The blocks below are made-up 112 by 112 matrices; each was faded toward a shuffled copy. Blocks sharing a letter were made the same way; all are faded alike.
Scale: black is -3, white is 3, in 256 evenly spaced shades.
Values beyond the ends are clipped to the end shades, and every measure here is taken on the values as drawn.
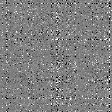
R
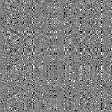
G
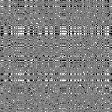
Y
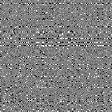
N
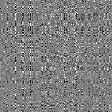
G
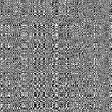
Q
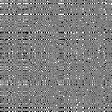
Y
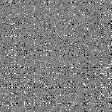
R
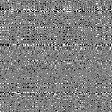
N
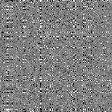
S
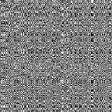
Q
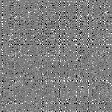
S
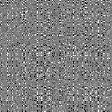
G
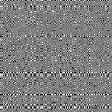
Y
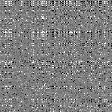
S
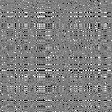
Y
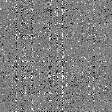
R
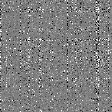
R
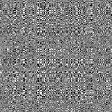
Q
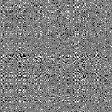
S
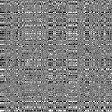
Y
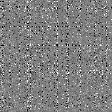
R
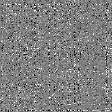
R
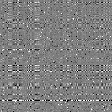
Y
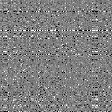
N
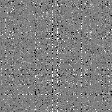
R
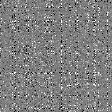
R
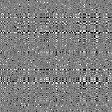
Y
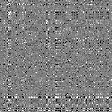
S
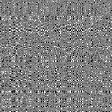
S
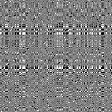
Y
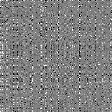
G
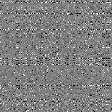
N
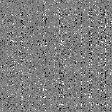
R
